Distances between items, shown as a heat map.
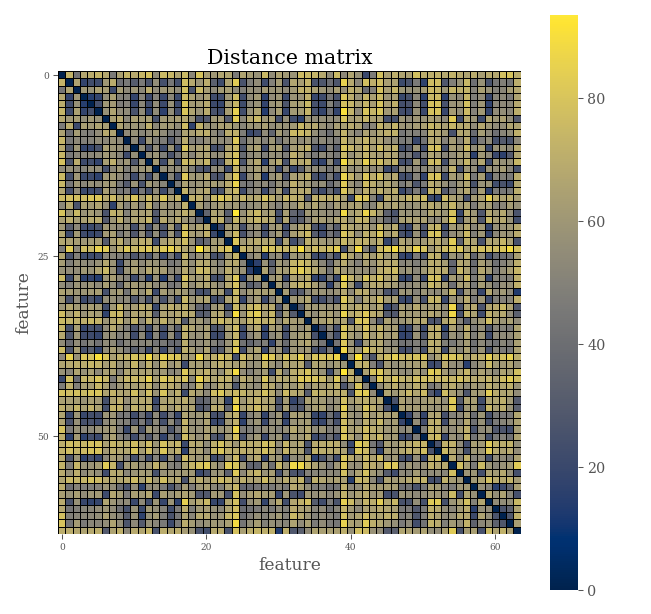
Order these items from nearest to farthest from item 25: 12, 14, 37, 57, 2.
14, 12, 57, 37, 2
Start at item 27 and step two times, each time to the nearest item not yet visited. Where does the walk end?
8
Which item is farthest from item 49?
24
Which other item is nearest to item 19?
55
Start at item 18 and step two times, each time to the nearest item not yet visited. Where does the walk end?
2
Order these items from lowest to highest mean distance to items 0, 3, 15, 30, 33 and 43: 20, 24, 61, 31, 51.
20, 31, 61, 51, 24
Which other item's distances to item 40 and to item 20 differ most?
56
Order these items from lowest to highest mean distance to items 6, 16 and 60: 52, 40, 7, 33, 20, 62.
62, 33, 20, 7, 40, 52
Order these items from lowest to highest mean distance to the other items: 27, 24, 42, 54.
27, 54, 42, 24
